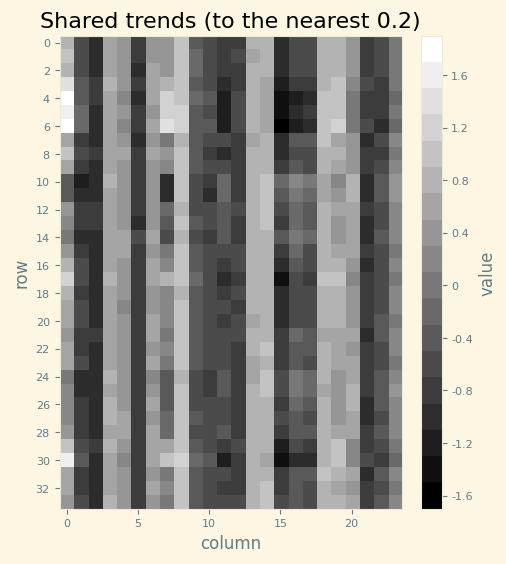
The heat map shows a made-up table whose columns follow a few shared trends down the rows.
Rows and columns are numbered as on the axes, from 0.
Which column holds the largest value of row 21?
8
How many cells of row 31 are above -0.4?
12
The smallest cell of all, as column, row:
15, 6
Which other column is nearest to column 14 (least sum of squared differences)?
13
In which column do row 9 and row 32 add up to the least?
2
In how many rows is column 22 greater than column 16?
5
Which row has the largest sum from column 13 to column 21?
10
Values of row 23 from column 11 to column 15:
-0.6 -0.8 0.6 0.8 -0.8
